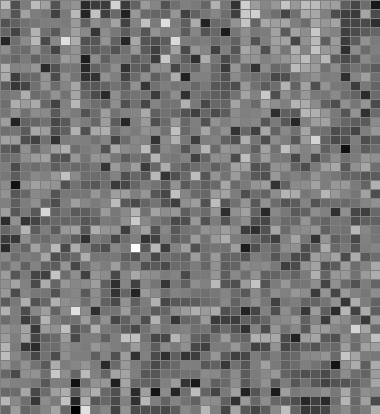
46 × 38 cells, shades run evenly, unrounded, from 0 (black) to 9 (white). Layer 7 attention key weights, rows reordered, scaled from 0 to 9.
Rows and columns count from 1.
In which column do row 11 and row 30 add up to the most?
27
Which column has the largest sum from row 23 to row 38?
22
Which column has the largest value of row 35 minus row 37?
8
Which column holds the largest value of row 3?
17
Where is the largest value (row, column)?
28, 14
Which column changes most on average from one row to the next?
16
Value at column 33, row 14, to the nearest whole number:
6
